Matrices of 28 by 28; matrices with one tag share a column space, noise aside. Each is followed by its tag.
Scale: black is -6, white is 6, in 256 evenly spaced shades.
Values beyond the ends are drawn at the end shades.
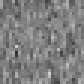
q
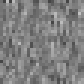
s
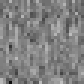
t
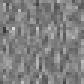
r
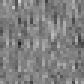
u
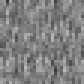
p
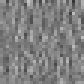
p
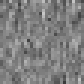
s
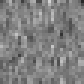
p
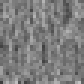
t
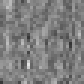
u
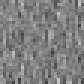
q
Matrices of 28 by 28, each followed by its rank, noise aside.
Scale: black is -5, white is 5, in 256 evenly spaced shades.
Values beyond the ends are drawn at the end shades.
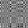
one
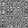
four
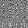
four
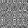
four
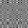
one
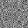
four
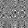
three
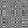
one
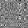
three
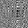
two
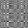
one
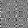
two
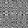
four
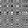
one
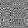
three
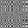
one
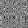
three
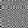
one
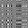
one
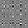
two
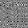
four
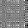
two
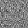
four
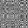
two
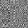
four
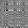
one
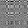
one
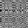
two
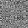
four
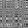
two
